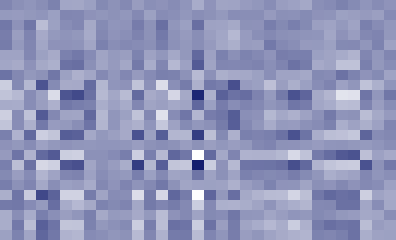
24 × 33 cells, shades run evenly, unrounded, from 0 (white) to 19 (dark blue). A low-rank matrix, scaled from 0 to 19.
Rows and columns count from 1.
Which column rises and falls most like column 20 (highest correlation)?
8
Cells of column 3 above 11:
3
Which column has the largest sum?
20
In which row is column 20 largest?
9
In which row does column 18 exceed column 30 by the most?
10
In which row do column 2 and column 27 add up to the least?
17
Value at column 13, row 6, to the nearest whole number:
8
